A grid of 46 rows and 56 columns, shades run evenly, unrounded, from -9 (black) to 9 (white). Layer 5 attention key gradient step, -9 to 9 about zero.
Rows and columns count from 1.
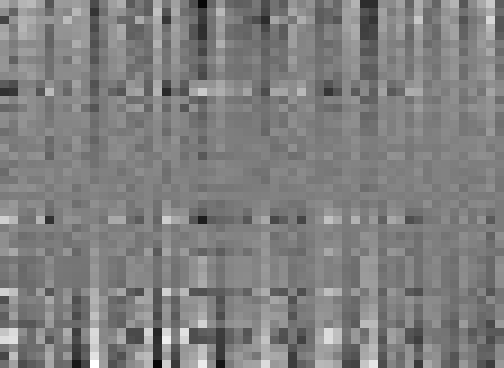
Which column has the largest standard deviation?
23
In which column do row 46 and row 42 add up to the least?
18
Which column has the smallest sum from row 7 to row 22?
11
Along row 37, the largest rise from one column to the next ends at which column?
19
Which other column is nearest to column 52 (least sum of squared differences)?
56
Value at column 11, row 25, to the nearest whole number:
0
